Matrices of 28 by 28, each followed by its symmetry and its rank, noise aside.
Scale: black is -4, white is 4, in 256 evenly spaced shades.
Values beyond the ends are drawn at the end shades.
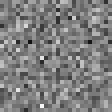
no symmetry, rank seven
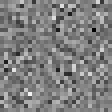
antisymmetric, rank eight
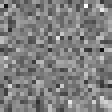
no symmetry, rank eight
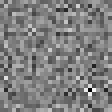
symmetric, rank six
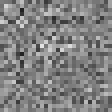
symmetric, rank seven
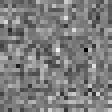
no symmetry, rank eight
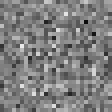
antisymmetric, rank eight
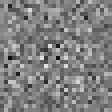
no symmetry, rank seven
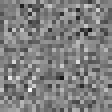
antisymmetric, rank six
